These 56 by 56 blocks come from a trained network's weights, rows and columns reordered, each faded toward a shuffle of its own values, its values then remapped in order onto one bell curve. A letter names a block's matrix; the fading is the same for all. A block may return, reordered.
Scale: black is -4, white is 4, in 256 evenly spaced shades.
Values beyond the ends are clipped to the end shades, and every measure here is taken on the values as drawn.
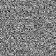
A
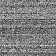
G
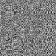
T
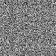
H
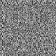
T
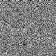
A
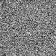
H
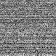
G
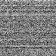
G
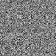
A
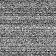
G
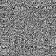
A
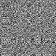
A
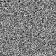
H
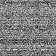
G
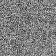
H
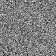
H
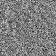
H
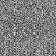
T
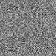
A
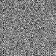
T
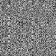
T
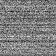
G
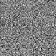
A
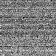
G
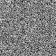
H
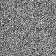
H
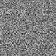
A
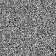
H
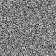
H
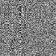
T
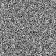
H
